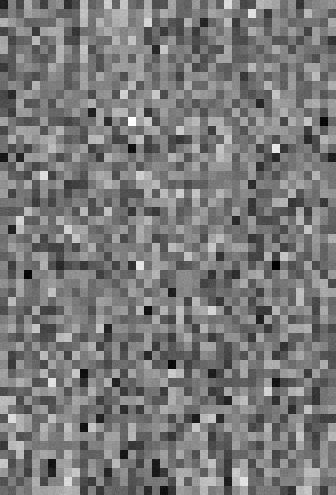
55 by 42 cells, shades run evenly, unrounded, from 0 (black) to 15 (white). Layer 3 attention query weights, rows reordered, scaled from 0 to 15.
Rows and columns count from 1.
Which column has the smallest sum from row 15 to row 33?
33
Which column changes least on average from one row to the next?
30
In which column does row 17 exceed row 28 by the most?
7
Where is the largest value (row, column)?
14, 17
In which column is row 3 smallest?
26
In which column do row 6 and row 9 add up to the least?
20
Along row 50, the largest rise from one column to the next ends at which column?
2
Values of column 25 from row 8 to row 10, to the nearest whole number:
4 8 6
